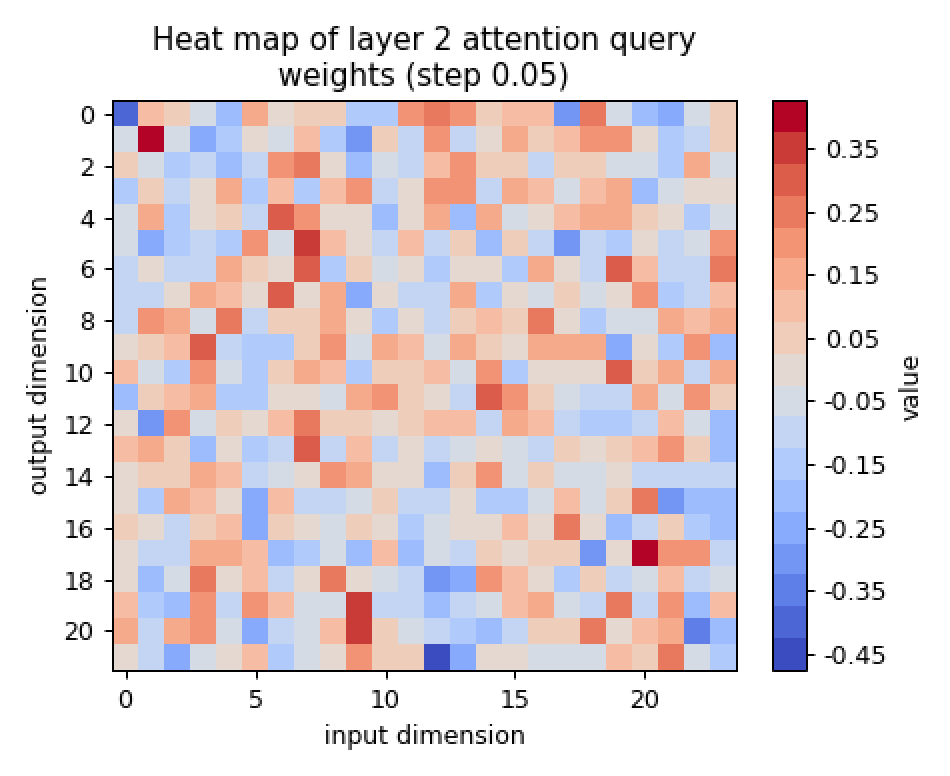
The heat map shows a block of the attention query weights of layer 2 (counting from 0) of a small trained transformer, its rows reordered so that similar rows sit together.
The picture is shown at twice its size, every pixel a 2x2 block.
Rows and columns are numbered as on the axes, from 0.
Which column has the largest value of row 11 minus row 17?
9
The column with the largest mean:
7
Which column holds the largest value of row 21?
21
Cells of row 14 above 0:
9
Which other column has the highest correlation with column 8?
3
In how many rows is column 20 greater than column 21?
11
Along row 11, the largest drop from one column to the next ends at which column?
4
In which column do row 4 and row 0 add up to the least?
0
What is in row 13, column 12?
-0.1
